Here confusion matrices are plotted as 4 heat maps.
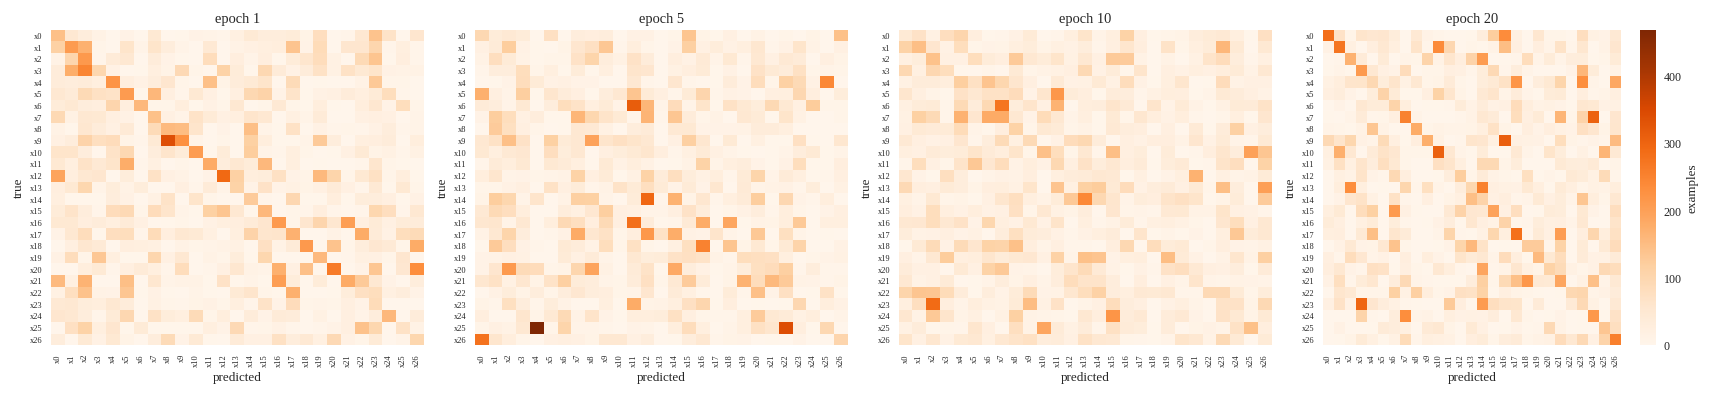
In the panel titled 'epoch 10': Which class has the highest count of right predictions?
x7
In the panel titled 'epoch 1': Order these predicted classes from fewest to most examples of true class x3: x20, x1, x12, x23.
x20, x23, x12, x1
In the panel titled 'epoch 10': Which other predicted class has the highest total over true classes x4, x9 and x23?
x2
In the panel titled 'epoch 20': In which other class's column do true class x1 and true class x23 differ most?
x3
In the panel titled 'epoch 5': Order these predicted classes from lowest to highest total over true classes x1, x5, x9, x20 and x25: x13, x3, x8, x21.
x13, x21, x3, x8
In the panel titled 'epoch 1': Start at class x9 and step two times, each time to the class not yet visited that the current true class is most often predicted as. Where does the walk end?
x14
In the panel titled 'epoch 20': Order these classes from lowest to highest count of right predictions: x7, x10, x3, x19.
x19, x3, x7, x10
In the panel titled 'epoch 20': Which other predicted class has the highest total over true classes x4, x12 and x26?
x23
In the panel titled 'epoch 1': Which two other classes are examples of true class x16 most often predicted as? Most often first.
x21, x19
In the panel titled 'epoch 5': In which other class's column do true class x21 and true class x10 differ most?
x19
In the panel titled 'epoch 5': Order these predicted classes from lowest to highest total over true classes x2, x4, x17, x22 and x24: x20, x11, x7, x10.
x10, x11, x7, x20
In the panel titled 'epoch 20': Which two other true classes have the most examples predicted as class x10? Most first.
x1, x5
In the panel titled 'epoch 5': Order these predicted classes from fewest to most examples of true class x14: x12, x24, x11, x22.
x24, x11, x22, x12
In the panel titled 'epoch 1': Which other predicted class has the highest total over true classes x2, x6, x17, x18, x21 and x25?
x22
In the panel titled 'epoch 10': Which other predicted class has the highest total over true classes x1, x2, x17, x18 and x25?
x8
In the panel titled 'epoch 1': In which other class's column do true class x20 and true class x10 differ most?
x26
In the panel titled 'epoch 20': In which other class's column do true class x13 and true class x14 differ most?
x2
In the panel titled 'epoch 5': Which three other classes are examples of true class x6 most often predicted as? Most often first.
x11, x12, x24
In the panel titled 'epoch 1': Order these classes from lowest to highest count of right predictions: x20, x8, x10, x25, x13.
x25, x13, x8, x10, x20
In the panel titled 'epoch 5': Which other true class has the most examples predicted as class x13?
x17
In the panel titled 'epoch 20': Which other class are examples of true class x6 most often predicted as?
x17
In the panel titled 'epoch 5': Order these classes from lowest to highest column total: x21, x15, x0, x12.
x21, x0, x15, x12
